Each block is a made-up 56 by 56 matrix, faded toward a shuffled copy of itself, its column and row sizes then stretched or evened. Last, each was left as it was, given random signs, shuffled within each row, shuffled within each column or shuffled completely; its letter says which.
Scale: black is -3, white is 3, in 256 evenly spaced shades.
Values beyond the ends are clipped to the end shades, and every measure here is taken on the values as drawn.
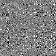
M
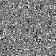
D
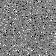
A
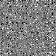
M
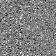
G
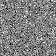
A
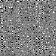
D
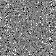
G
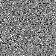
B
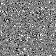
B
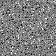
A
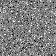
A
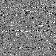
B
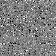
B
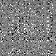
D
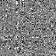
M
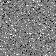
A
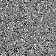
G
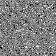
B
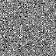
M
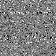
B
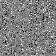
G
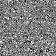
B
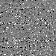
B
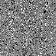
G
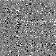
M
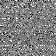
B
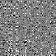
D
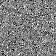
A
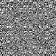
D
